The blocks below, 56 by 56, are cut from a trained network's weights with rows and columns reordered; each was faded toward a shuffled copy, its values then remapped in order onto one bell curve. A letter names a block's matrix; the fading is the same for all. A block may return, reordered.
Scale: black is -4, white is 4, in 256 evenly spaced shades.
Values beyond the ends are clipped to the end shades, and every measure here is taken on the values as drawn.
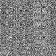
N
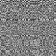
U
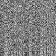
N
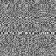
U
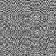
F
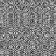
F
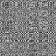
U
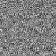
F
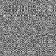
U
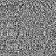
F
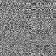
U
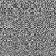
U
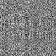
N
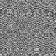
F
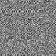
U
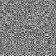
U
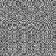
F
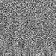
N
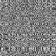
U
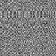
F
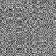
F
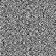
N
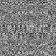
U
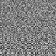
U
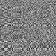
U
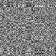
U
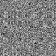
N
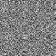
N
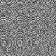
U
